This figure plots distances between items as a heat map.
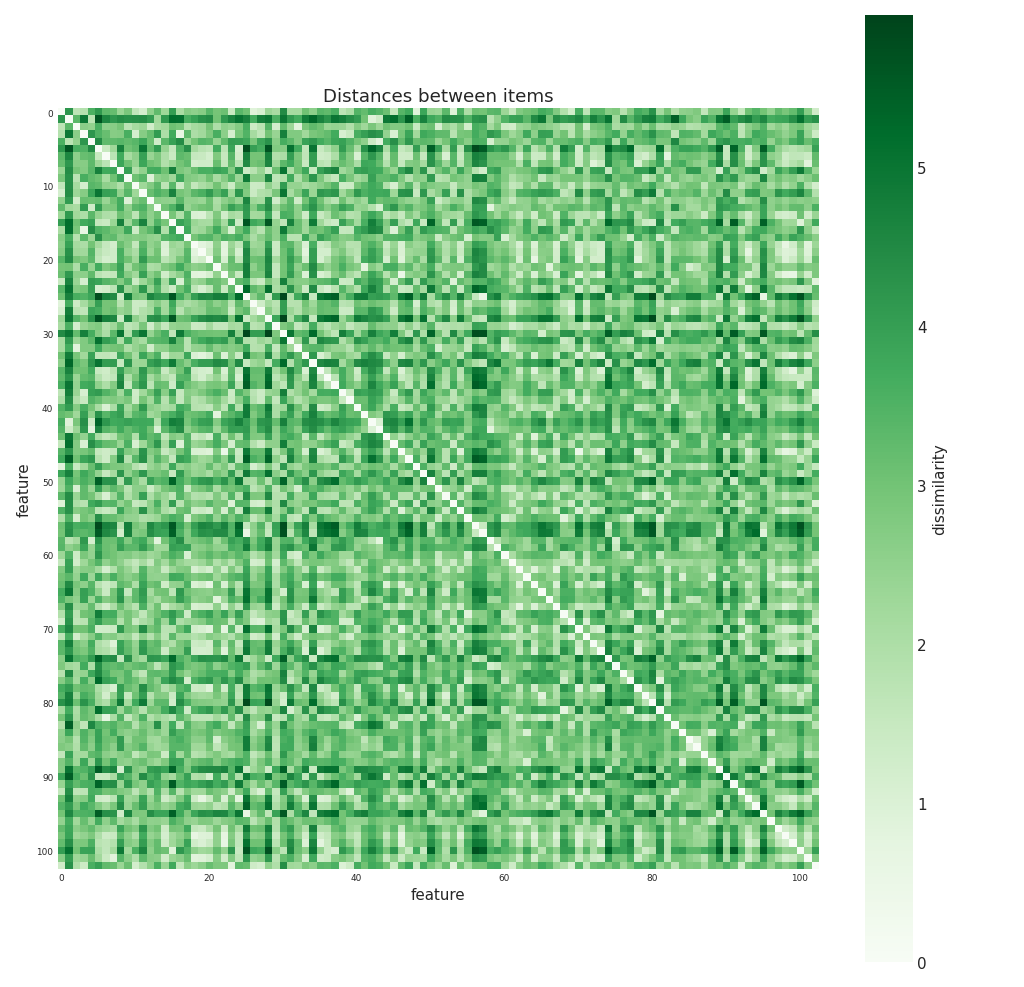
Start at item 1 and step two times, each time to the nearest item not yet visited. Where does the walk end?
43
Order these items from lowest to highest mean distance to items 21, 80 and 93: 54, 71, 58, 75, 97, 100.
54, 100, 97, 71, 58, 75
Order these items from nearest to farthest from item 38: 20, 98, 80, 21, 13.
98, 20, 21, 13, 80
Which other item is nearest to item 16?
3
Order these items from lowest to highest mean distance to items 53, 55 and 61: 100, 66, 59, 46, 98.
98, 66, 46, 59, 100
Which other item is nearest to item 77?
81
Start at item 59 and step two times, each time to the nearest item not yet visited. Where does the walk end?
58
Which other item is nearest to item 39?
92
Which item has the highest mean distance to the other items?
1
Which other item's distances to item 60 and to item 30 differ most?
31
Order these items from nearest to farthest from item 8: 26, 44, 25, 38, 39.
25, 26, 38, 39, 44
